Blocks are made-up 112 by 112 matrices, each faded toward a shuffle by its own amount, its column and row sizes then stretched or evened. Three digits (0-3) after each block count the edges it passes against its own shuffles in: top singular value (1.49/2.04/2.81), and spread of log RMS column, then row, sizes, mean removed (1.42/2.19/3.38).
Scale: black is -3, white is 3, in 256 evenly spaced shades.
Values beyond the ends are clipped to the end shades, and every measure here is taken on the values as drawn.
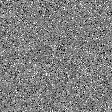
0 0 0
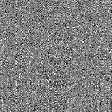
2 1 0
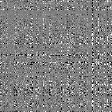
0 3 3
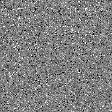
0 1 1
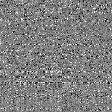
2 0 2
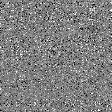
0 1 2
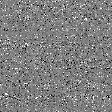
0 1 2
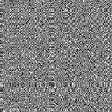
3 2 0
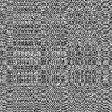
3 0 0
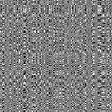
3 3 1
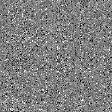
1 2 1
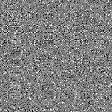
2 0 1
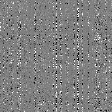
1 3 1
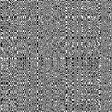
3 3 2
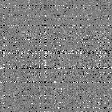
2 2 3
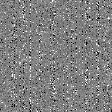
0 3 0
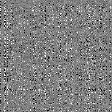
1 3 2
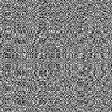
3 0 2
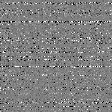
1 1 3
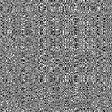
3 2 1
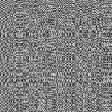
3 2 0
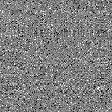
2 0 0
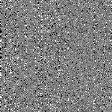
1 2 0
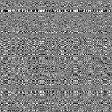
3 2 3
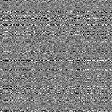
3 1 3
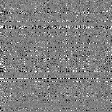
2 2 3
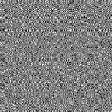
3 0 2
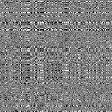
3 2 3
